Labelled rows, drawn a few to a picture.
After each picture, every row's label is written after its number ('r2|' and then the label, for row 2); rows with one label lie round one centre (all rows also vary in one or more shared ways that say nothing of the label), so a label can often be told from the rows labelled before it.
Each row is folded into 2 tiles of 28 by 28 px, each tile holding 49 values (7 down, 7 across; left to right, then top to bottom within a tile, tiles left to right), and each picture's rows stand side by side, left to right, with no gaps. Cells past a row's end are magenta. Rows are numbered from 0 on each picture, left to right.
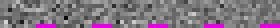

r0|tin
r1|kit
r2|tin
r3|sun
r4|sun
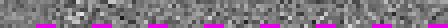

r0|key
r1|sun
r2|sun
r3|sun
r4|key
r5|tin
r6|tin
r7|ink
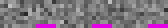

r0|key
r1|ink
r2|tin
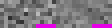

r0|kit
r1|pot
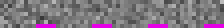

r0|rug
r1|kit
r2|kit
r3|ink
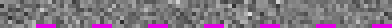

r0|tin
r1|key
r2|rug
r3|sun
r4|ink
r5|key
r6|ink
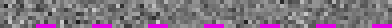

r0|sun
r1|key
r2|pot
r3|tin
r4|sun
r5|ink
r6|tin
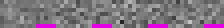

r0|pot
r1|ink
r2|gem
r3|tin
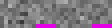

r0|key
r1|sun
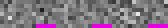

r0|gem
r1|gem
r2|kit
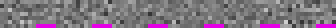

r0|kit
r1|kit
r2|rug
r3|kit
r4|key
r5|tin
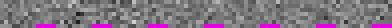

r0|kit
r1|rug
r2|tin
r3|rug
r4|key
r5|pot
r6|pot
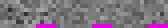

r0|tin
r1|key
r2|rug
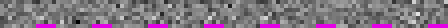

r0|tin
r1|kit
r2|ink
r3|kit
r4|rug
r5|ink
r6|pot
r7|ink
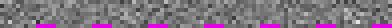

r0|sun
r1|rug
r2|key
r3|ink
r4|sun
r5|gem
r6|gem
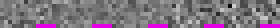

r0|key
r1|pot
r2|key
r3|pot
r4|key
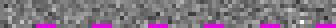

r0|rug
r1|sun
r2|pot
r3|pot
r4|ink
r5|pot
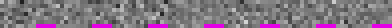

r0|key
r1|rug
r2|kit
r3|tin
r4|key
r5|key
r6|pot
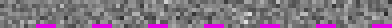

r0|rug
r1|kit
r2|sun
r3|pot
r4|ink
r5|sun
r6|gem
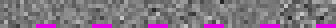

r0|kit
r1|pot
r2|gem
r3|tin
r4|kit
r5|ink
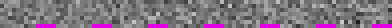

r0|gem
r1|tin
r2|tin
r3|key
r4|tin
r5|pot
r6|tin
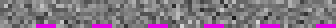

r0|pot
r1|ink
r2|rug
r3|pot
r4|key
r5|key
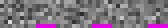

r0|kit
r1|rug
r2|key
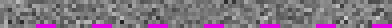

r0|pot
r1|rug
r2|pot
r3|sun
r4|tin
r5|tin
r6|rug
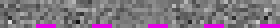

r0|tin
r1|gem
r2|tin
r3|gem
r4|rug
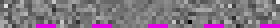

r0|ink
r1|kit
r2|gem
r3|rug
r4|gem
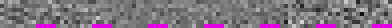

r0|rug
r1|tin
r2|kit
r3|ink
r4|rug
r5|sun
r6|ink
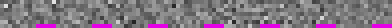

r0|ink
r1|pot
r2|kit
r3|key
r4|tin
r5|kit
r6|kit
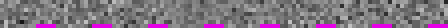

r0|kit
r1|rug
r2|sun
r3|kit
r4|tin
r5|gem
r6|pot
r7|sun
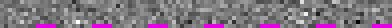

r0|rug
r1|pot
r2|sun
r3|rug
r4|rug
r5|rug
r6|key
